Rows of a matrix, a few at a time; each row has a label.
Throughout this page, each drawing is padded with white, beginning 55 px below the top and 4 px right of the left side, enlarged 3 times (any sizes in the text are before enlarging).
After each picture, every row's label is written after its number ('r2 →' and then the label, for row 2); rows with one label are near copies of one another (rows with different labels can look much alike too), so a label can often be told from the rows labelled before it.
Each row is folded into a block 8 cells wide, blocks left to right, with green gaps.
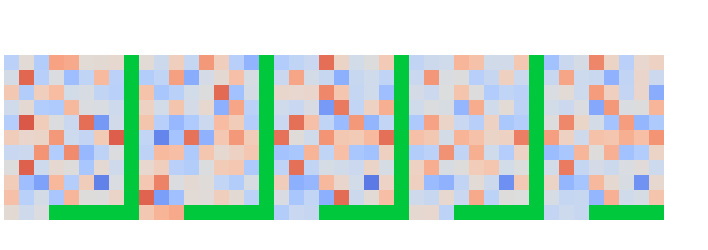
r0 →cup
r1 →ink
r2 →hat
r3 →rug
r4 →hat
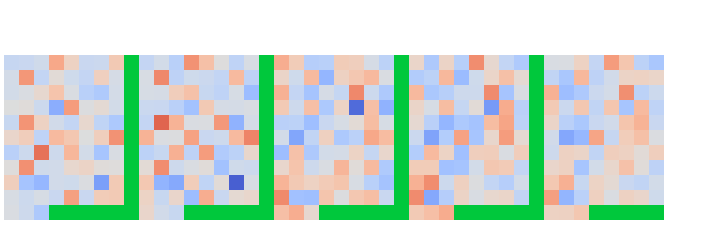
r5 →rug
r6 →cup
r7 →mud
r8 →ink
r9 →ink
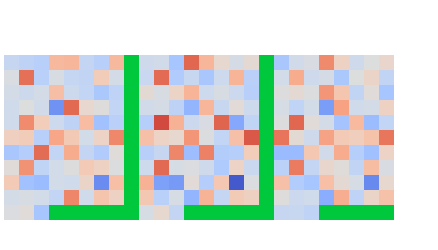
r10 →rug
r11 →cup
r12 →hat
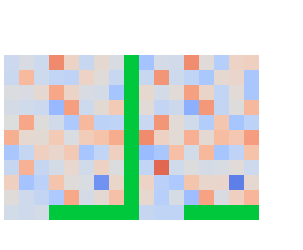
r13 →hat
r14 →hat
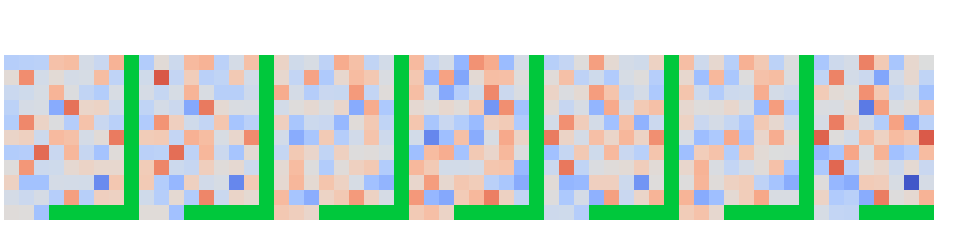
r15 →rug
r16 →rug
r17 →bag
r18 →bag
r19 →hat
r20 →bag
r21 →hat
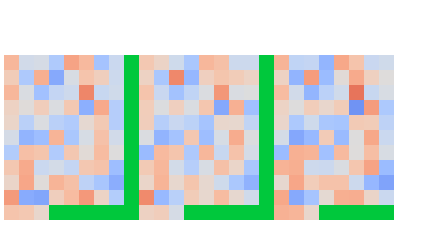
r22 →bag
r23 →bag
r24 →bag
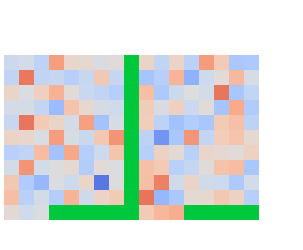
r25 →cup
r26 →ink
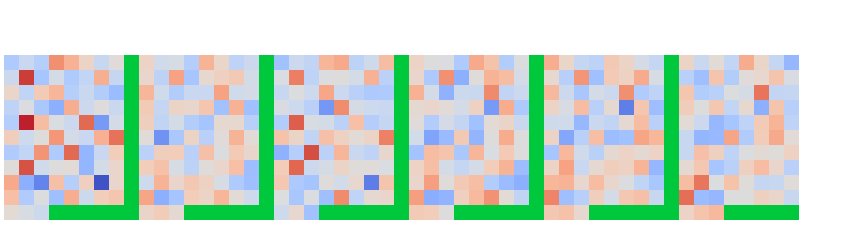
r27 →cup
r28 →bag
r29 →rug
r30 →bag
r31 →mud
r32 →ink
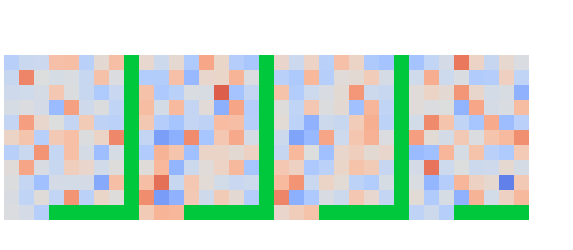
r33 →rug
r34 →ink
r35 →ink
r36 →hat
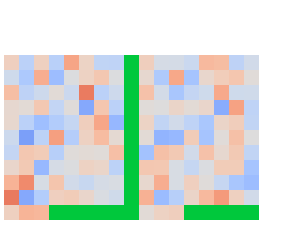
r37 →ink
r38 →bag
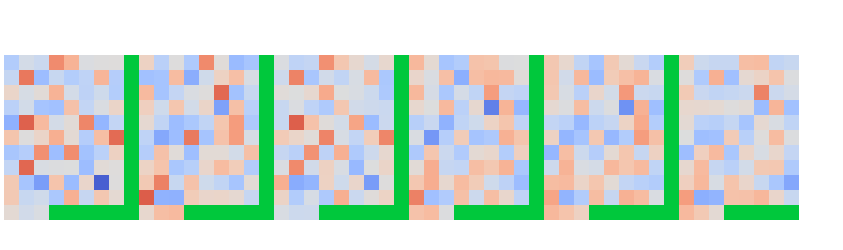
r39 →cup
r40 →ink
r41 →cup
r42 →mud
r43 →mud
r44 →bag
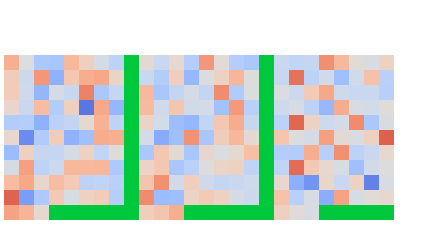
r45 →mud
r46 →ink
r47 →cup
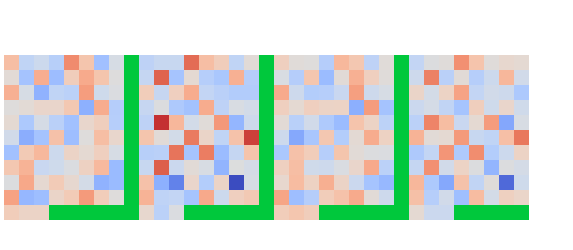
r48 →bag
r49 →cup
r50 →bag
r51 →cup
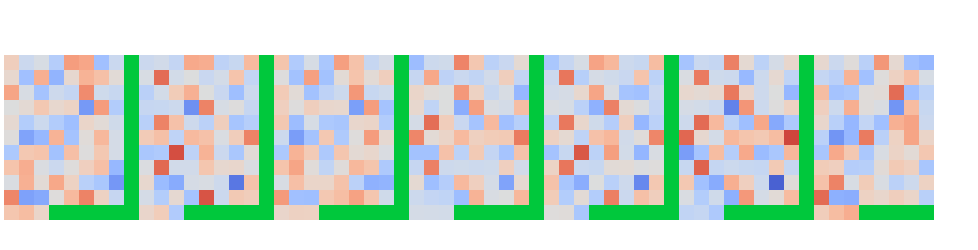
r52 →bag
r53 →rug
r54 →bag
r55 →hat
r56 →rug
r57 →hat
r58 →ink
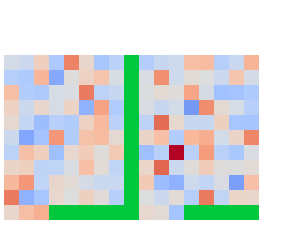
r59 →ink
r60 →rug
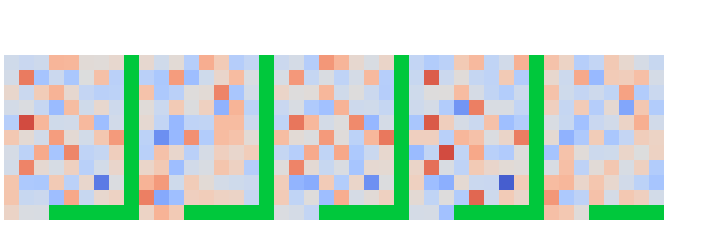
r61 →cup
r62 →ink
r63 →cup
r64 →rug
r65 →mud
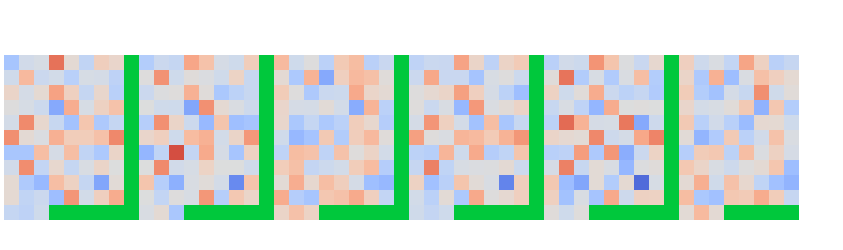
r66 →hat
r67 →rug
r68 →bag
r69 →hat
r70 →cup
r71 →bag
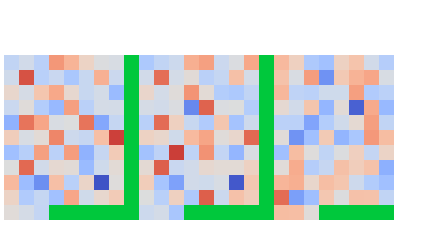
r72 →cup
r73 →rug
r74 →mud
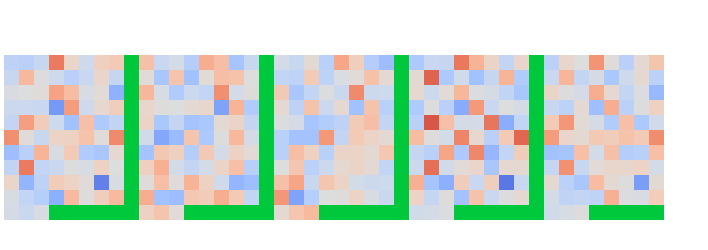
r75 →hat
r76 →bag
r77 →ink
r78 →cup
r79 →hat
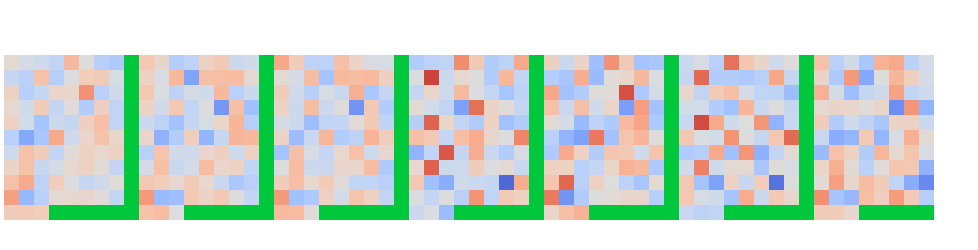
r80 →ink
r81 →mud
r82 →mud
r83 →rug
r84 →ink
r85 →cup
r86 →bag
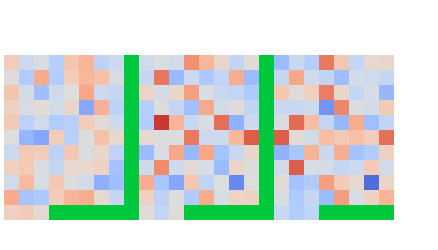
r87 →bag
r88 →cup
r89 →hat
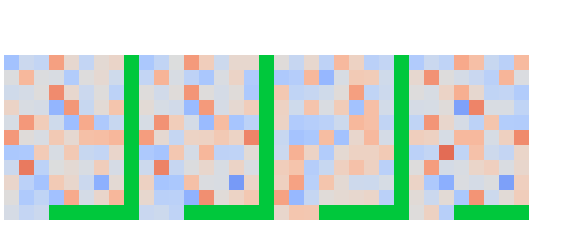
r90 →hat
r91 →hat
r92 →ink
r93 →rug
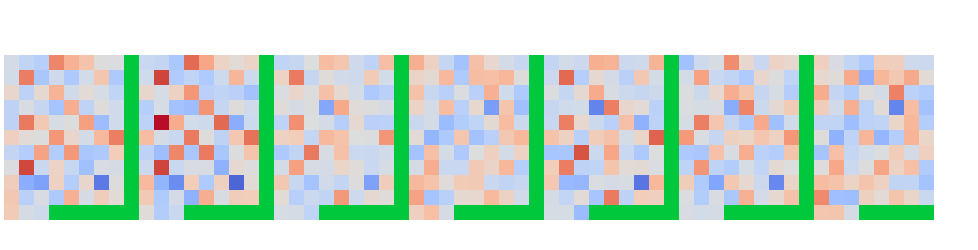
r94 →cup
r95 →cup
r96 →rug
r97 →mud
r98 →rug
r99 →hat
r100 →mud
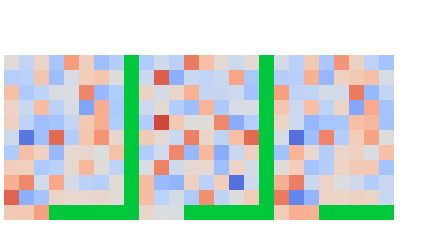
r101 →ink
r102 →cup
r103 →ink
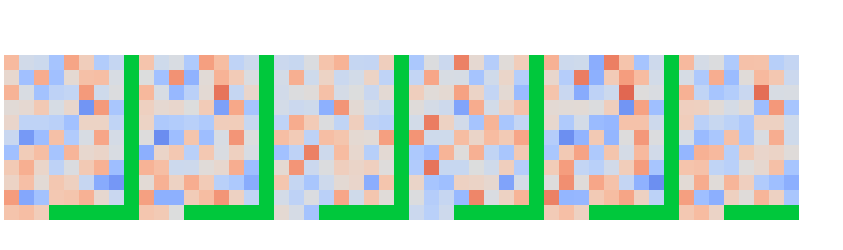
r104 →bag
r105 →bag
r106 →rug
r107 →hat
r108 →bag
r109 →bag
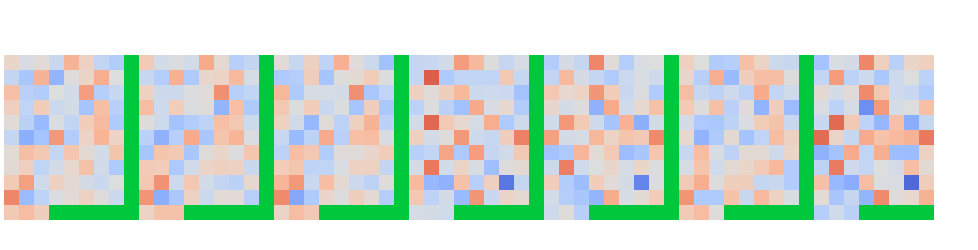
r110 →ink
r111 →ink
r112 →ink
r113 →cup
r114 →hat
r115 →mud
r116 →hat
